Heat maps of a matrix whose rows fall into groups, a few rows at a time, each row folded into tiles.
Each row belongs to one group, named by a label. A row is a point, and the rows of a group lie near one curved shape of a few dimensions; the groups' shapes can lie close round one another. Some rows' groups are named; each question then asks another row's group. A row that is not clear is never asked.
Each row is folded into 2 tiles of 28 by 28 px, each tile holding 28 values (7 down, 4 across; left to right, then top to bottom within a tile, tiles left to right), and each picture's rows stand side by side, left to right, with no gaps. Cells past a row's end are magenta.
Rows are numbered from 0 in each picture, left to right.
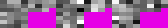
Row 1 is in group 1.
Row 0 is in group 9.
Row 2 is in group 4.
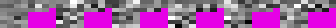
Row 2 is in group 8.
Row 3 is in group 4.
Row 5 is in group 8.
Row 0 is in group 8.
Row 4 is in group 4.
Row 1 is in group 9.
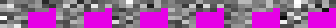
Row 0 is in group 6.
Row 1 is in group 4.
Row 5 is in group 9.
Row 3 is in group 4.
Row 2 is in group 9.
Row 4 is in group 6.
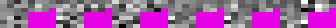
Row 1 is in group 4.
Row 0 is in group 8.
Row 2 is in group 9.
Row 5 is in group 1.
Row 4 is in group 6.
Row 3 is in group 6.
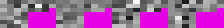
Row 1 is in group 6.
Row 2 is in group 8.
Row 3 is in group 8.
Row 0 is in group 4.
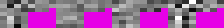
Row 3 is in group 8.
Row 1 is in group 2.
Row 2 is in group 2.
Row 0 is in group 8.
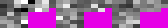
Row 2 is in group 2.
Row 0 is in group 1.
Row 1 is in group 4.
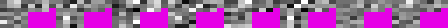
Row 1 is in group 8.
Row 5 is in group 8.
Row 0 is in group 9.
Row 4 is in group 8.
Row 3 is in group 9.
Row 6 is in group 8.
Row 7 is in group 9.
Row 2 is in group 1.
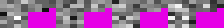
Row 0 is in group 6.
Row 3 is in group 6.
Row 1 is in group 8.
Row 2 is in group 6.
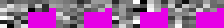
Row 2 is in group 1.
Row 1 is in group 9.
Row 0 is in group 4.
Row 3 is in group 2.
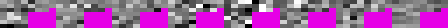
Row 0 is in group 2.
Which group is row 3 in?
9
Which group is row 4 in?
1
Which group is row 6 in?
8
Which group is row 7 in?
2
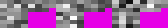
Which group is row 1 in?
6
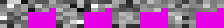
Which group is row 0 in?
4
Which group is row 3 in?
8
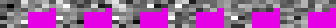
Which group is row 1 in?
4
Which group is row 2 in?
4
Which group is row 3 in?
4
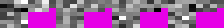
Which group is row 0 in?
1
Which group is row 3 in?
6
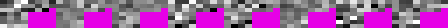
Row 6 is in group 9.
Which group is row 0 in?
8
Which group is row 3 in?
9
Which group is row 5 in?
6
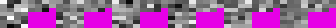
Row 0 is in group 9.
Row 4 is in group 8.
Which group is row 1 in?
6
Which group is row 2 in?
4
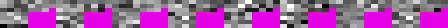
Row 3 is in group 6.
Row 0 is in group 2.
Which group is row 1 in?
4
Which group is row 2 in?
2
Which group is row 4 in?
8
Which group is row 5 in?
4
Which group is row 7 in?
6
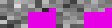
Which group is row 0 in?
9
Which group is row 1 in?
2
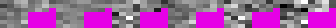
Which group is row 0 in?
6
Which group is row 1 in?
2
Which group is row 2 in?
6
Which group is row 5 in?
1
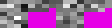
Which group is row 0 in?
6
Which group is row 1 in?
4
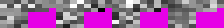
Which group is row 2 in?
9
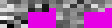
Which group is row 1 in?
4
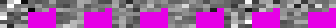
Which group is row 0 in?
4
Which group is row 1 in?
2
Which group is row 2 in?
2
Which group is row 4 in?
1
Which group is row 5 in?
4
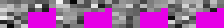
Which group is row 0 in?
4
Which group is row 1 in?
4
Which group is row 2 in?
9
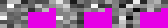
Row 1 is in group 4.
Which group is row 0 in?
4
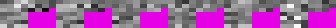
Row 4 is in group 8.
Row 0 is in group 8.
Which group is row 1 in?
8
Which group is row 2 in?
6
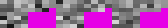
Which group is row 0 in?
9
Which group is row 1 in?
6
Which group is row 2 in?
9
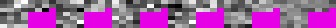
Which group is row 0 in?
8
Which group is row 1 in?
1
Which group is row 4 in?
2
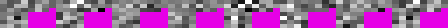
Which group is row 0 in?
8
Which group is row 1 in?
9
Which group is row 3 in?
9
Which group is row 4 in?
8
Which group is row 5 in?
6
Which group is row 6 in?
9
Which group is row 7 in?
8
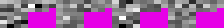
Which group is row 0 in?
9
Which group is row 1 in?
9
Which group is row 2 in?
9
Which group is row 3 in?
4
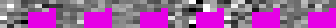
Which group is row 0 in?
4
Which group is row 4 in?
4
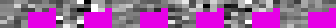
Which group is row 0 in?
9
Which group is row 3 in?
9
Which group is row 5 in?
2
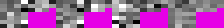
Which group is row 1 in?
1
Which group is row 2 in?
4
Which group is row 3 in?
2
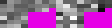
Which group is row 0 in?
6
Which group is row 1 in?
6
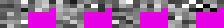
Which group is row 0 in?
1
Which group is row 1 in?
4
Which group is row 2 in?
9
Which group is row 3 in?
8
